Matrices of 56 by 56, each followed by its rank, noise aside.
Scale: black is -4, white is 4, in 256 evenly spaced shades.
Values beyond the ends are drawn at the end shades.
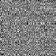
seven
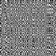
four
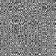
seven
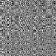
four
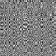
four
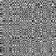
five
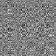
six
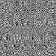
seven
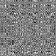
six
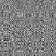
four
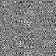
six
